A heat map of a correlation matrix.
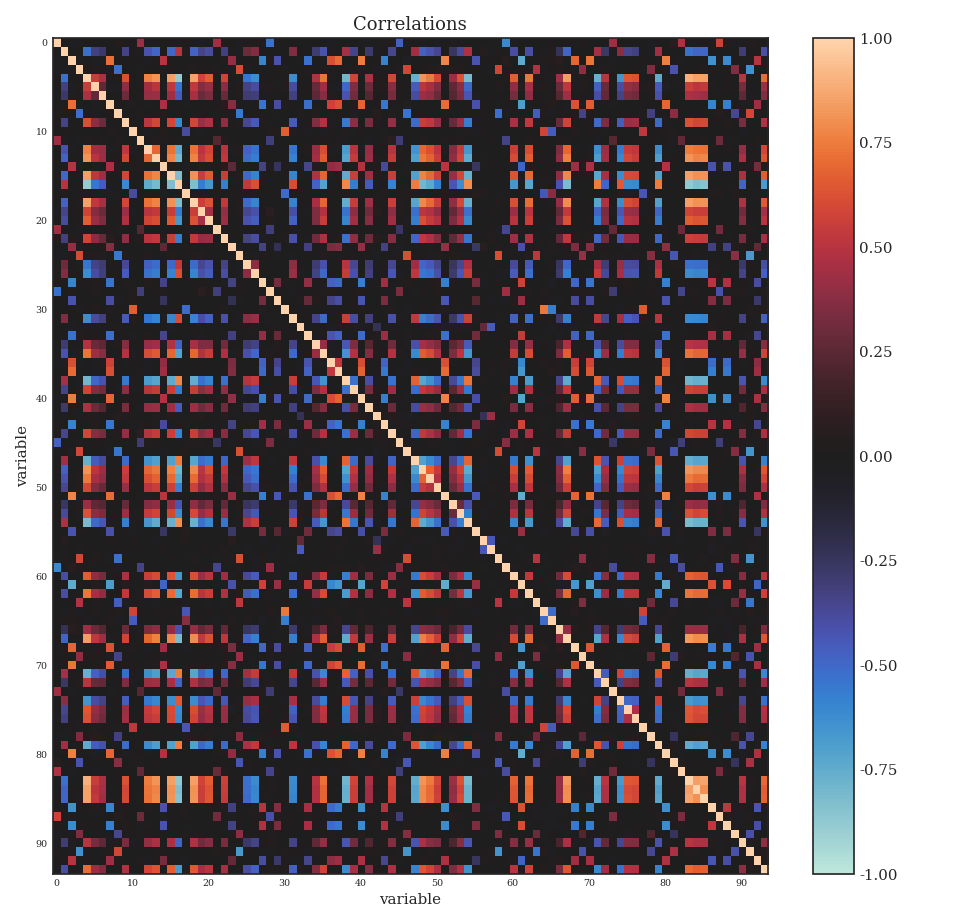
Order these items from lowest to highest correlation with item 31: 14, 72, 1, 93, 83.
83, 93, 72, 14, 1
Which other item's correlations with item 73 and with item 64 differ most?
30
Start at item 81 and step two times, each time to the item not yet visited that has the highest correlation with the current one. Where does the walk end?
8
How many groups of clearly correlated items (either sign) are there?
6
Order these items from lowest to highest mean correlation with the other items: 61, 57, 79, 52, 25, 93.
79, 25, 61, 57, 52, 93
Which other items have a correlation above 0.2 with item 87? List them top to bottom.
0, 11, 21, 73, 82
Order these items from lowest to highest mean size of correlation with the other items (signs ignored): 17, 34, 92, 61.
17, 92, 61, 34
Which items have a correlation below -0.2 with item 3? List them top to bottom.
8, 81, 91
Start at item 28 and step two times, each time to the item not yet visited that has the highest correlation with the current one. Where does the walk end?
45
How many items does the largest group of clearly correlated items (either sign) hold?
44
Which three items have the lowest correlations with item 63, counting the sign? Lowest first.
91, 8, 81
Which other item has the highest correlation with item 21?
0
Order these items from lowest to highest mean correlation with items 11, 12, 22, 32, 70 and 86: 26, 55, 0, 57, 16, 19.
16, 26, 57, 55, 0, 19
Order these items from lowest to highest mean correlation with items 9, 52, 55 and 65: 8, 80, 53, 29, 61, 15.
80, 8, 29, 61, 53, 15
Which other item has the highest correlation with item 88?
61
